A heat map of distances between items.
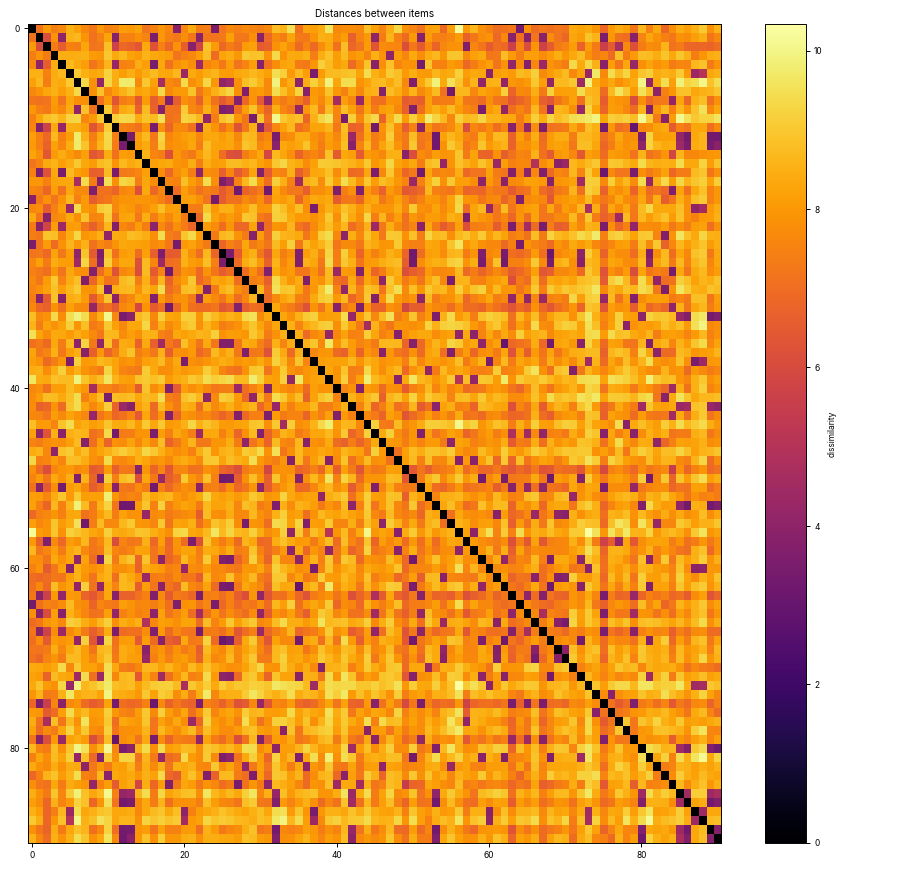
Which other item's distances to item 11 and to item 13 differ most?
79
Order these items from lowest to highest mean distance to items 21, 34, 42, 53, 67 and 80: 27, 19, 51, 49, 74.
51, 49, 27, 19, 74
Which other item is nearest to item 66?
70
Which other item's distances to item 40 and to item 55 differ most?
7
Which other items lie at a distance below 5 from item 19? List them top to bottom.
0, 24, 64
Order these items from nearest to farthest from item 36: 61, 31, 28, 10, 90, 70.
28, 31, 10, 61, 70, 90
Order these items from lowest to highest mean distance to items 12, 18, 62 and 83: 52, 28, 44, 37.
28, 37, 52, 44
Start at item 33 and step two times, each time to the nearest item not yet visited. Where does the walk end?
44
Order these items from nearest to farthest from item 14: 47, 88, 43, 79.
43, 79, 88, 47
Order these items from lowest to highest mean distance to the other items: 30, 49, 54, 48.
49, 30, 54, 48
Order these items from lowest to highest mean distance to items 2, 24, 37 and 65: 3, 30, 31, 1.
1, 30, 31, 3
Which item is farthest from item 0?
56
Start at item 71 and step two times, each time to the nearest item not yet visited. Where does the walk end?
52
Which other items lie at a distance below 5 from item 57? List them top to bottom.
2, 21, 77
